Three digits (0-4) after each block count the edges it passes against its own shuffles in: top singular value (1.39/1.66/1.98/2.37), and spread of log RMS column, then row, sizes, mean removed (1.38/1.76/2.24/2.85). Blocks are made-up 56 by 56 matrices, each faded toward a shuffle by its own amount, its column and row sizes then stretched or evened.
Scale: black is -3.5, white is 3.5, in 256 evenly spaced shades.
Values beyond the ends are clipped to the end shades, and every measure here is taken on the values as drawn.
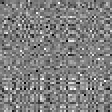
4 0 3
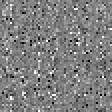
1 3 1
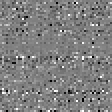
0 1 4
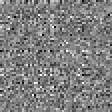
3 1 3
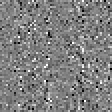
1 3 0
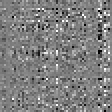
3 4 3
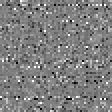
1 0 3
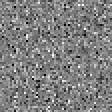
0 2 0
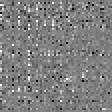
0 3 3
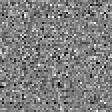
1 1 2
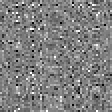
3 2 1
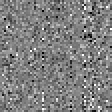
1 3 0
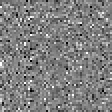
3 2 0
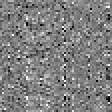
3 3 0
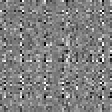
4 4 3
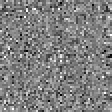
1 2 1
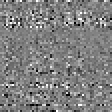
0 2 4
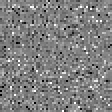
2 0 1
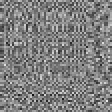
4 0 2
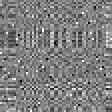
4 0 2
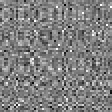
4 1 2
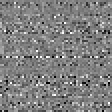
0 1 4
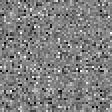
0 1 2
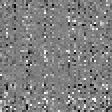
0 4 3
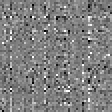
3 3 2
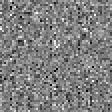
2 2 0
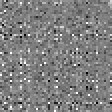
3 3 2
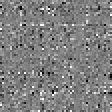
0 3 3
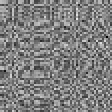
4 1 0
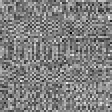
4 0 0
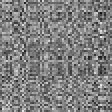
4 3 1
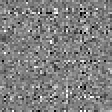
2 2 3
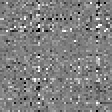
2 3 3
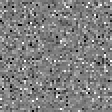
0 0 1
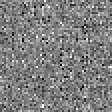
1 1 1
